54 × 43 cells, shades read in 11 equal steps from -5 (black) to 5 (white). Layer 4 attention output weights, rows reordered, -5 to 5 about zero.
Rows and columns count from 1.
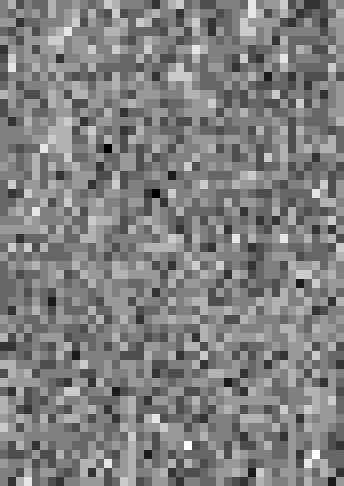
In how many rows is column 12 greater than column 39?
22
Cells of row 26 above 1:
6
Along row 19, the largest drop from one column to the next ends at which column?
25
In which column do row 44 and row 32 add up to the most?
40
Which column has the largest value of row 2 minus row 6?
32
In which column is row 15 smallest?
16
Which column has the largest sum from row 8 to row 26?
9
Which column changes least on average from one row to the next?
37
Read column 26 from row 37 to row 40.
2 2 -2 3
